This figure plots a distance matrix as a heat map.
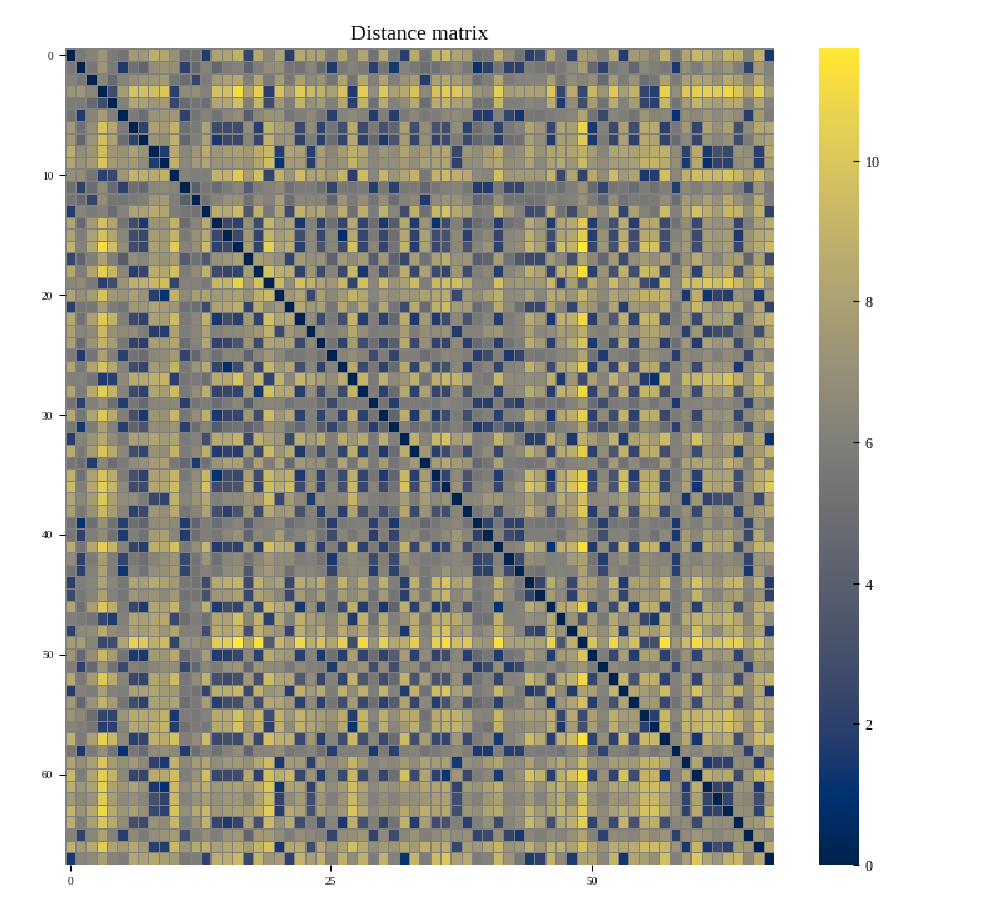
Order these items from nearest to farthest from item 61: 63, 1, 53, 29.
63, 29, 1, 53
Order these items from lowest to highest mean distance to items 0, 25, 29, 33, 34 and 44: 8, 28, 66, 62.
28, 62, 8, 66
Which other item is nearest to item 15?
26
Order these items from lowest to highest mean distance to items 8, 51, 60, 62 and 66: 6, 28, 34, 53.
6, 28, 34, 53
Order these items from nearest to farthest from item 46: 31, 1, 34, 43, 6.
6, 31, 1, 43, 34
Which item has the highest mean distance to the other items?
49
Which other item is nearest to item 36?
60
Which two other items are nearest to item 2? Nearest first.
34, 12
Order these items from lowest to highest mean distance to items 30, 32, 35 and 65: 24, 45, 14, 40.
14, 24, 40, 45
